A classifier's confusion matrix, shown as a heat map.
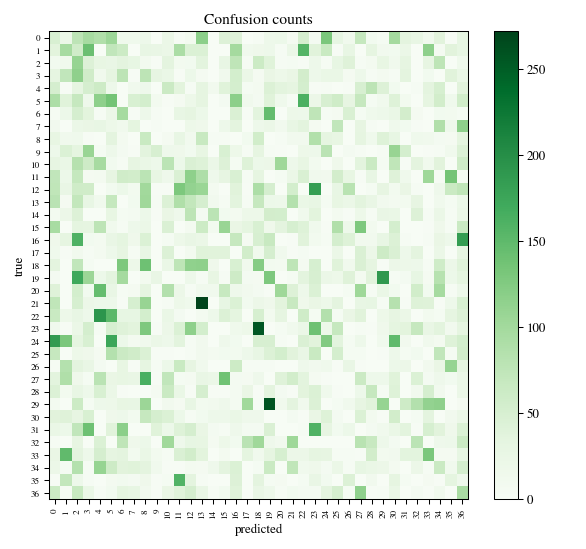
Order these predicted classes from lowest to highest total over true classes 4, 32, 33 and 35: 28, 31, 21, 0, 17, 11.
31, 0, 17, 21, 28, 11
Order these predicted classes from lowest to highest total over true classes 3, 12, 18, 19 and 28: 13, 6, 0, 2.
0, 13, 6, 2
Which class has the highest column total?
2
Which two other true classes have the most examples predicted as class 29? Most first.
19, 17
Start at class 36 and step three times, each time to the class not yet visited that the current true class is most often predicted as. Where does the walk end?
23
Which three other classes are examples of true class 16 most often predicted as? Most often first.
36, 2, 19
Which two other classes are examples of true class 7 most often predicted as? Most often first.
36, 34
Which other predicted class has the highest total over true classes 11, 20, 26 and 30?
35
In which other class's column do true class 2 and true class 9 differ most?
30
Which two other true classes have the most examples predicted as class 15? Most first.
27, 20
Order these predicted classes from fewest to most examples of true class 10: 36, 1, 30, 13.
1, 13, 36, 30
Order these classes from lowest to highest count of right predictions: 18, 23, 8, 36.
8, 36, 18, 23
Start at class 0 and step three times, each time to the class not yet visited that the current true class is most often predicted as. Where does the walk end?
22
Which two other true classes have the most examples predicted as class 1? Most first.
33, 24
